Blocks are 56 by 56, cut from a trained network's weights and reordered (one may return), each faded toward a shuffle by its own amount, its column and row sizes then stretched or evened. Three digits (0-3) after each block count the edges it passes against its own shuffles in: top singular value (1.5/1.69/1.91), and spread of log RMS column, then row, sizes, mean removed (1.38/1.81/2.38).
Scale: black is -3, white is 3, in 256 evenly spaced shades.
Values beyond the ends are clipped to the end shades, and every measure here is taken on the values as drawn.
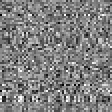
3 0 3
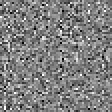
0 2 1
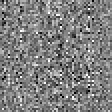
1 3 0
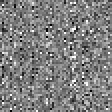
0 3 0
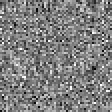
1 1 0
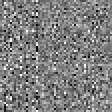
0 3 0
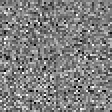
0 1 2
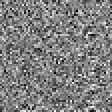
1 0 1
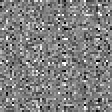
1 3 3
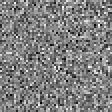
1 0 1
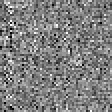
0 2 1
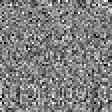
2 0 2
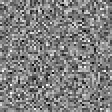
2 1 0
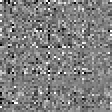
0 3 3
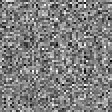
3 1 1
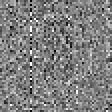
3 3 0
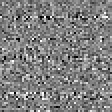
1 0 3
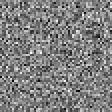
3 0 1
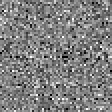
0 0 3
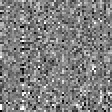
1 3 1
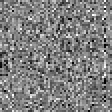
2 2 0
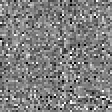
0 2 3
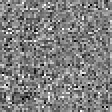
1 2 2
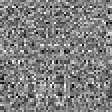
3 0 3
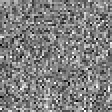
1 0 1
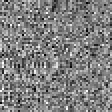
1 2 1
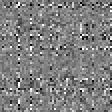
2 3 3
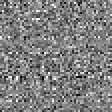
2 1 3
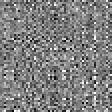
3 3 2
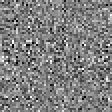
0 2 2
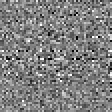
0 1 2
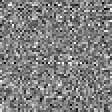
2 0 2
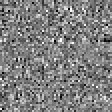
1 1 2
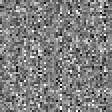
0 3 0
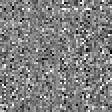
0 3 1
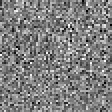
2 1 1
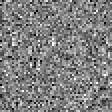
1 1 0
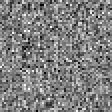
2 1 0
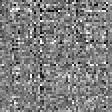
2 3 2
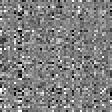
3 3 3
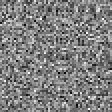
2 0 0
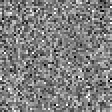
1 1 0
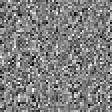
2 2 0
